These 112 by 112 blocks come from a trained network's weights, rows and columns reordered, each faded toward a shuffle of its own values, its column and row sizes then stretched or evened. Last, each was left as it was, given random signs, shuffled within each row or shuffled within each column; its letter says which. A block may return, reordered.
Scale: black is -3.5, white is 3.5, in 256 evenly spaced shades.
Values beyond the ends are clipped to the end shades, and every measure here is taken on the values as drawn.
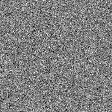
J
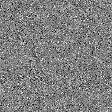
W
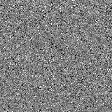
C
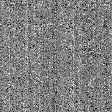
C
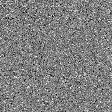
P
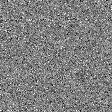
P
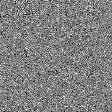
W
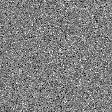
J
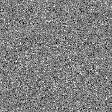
W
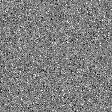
P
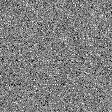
P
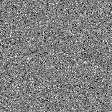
P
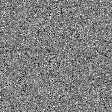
J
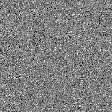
C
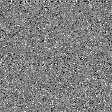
P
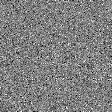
P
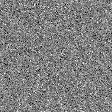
J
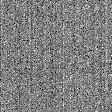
J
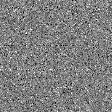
W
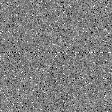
C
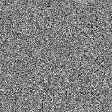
C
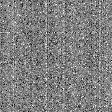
C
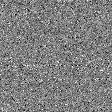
P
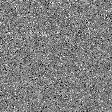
P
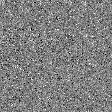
W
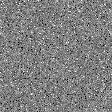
J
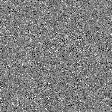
W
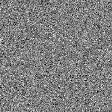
C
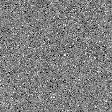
P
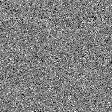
P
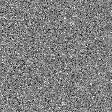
J
